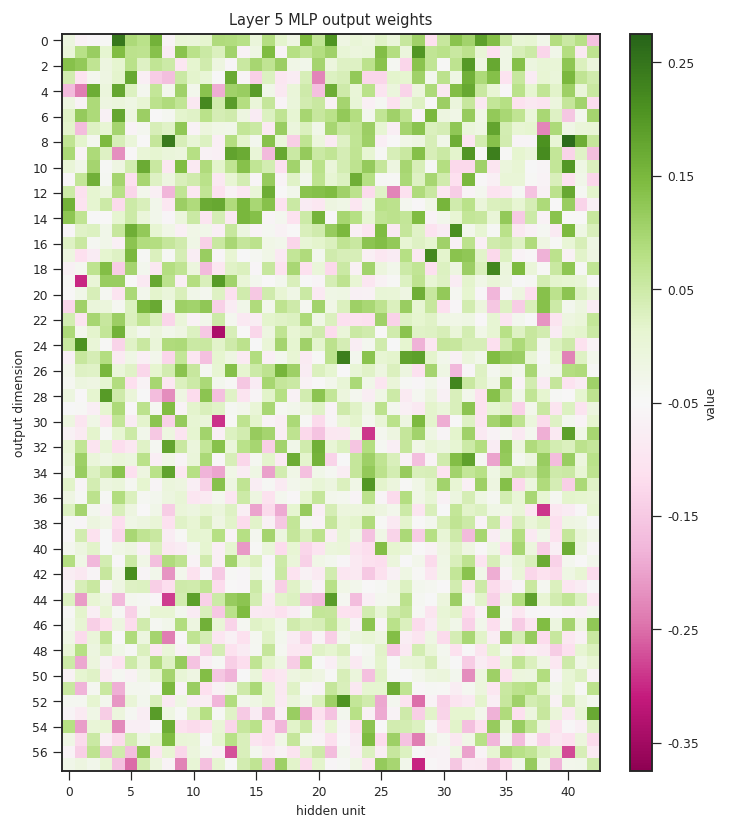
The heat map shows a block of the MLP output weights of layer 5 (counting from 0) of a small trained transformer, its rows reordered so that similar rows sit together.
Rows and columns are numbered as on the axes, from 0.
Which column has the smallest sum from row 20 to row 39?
12
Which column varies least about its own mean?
41
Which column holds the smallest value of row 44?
8
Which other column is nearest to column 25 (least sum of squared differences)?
6
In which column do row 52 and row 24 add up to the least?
28
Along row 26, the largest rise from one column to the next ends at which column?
29
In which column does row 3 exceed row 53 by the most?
34
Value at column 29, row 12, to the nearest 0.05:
0.05
